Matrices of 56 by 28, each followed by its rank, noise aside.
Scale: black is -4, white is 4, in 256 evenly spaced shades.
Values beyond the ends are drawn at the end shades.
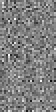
six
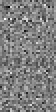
eight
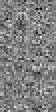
seven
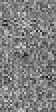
eight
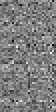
five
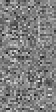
seven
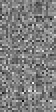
seven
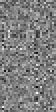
five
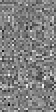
five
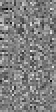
six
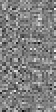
six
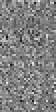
eight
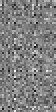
six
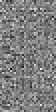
seven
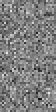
eight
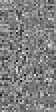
seven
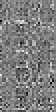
five
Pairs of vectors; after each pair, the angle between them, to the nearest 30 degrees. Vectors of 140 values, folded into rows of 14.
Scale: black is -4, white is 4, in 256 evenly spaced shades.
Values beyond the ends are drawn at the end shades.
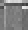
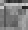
150 degrees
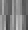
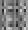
120 degrees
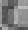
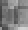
120 degrees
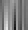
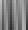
90 degrees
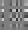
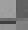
90 degrees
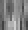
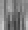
150 degrees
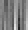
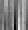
150 degrees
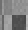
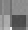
30 degrees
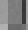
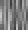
90 degrees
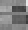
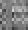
120 degrees
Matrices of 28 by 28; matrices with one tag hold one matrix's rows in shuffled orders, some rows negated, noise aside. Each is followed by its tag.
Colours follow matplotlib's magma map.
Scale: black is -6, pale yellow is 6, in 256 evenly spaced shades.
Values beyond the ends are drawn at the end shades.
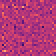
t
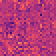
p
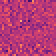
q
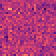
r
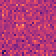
t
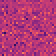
t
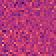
t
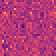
t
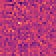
p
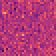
t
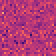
t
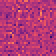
p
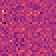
t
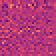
q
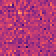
p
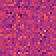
p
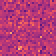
p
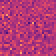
q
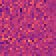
q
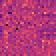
r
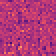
p
